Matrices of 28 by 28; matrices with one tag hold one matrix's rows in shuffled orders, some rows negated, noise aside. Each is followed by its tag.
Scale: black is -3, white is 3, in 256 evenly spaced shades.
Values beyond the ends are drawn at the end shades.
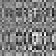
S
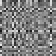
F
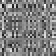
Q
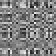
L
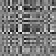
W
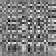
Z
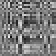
W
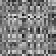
Z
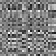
Z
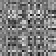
Z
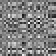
Z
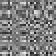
L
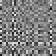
F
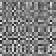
F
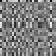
F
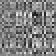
S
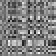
Z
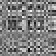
Z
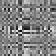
W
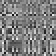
Q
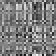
S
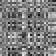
Z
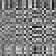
S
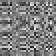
L
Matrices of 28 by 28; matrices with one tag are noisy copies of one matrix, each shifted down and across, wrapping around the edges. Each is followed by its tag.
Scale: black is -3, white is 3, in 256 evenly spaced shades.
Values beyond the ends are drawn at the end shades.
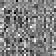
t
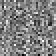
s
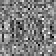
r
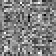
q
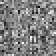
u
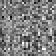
u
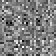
s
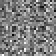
s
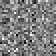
s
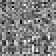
u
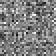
q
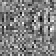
r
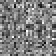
u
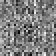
t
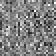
t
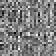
t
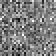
t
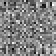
r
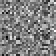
s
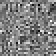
q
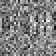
r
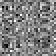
s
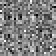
s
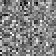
s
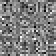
q
